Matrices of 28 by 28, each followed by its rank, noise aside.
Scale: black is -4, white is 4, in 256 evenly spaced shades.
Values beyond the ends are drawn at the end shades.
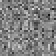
four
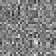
five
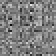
four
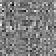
five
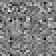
five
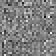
seven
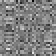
four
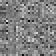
five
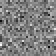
seven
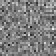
five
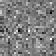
five
